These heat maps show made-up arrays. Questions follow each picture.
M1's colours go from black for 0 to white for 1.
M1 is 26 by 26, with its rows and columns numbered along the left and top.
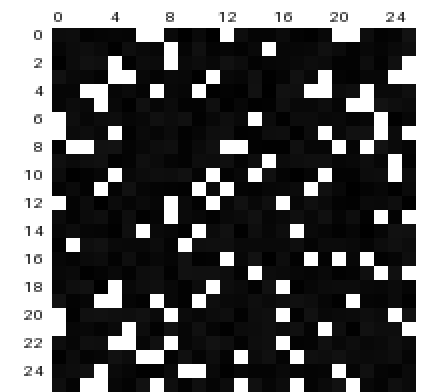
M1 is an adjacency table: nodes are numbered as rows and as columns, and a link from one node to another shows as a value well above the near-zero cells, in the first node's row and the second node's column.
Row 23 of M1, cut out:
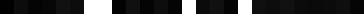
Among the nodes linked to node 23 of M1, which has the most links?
node 7
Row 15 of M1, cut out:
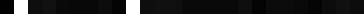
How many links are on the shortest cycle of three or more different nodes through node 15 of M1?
6
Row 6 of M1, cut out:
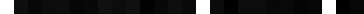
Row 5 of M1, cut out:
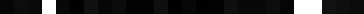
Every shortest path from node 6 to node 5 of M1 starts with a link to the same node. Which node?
node 0
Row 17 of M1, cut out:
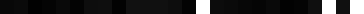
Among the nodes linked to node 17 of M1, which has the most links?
node 25
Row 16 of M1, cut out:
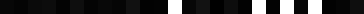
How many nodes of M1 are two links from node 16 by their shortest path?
6
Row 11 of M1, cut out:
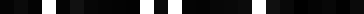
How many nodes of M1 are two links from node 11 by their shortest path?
9
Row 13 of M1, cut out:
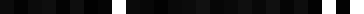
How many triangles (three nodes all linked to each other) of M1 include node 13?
0
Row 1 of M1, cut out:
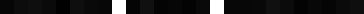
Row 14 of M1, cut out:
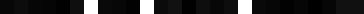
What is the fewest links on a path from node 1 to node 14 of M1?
5
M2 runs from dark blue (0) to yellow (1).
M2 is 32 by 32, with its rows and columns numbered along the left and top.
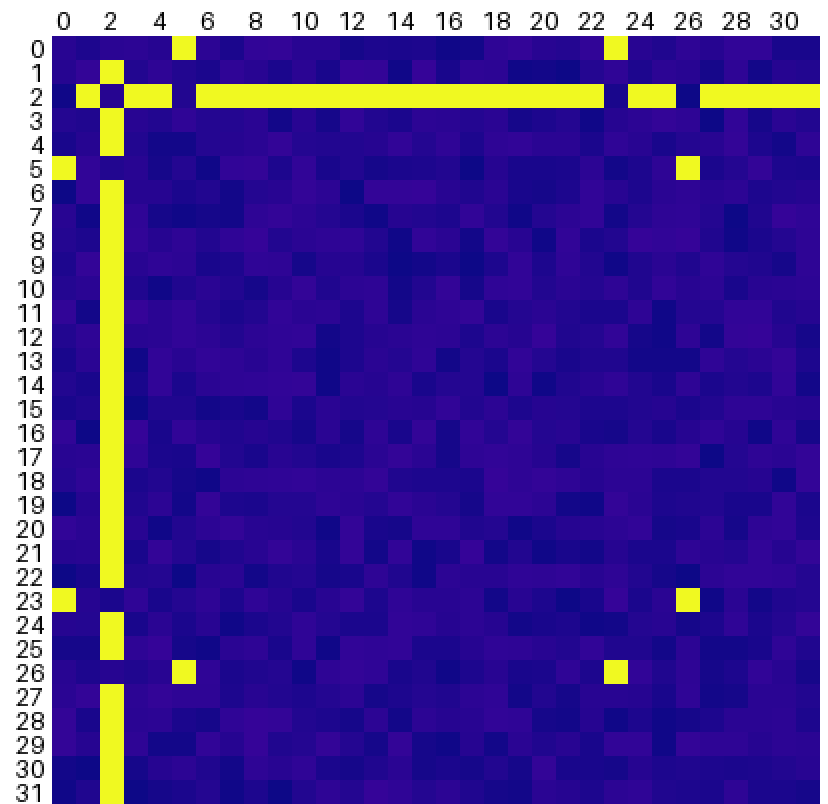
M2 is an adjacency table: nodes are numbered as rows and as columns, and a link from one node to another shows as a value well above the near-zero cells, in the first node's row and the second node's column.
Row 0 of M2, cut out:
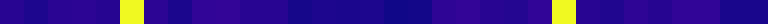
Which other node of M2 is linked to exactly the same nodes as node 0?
node 26
